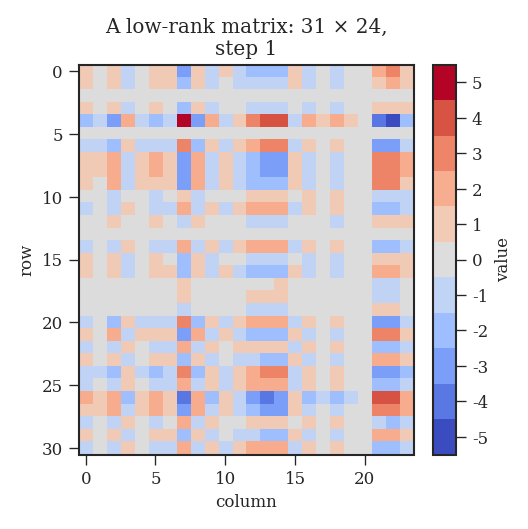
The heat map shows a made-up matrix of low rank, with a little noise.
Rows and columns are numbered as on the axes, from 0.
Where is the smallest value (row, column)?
4, 22
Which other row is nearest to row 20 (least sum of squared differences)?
6
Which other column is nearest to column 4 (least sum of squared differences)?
1
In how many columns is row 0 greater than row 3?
5
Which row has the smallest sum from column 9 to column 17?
26
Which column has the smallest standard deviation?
20
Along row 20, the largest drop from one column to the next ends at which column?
8
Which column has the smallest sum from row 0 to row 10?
7
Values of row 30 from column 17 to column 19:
0 1 0
